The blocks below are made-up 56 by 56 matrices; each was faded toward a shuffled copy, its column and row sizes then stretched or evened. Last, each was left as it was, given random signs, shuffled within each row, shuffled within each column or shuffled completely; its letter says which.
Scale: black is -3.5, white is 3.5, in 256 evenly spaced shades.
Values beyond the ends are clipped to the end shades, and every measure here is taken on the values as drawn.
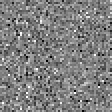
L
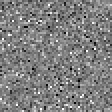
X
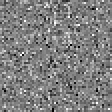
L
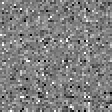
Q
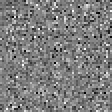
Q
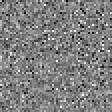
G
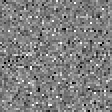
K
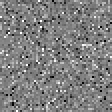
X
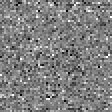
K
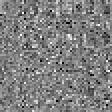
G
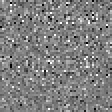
G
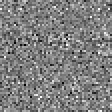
K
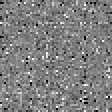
Q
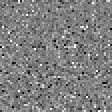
K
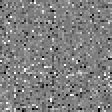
Q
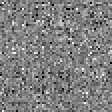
G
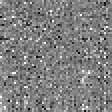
G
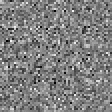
G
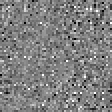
Q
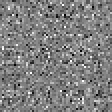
G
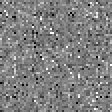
Q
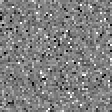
X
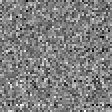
Q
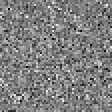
K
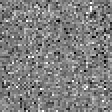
G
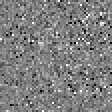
Q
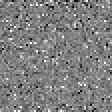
K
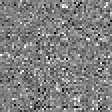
G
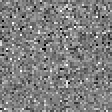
Q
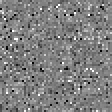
G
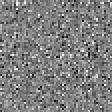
Q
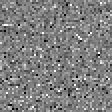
K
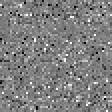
K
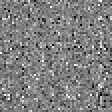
Q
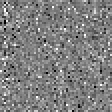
L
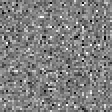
G
